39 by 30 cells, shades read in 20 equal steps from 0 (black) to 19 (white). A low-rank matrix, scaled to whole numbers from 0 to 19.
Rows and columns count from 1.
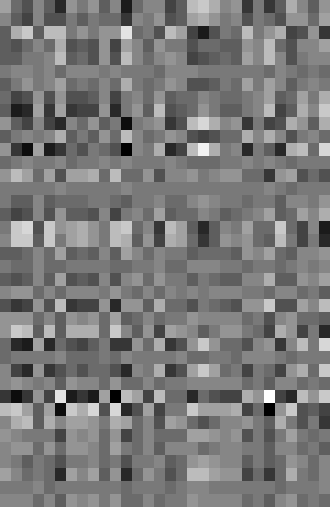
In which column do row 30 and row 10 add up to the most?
19
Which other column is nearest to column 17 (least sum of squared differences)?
16
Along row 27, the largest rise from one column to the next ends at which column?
4
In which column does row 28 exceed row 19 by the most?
30
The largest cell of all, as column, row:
25, 31
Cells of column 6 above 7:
25
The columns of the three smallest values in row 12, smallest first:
12, 3, 5
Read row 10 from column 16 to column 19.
4 6 14 16
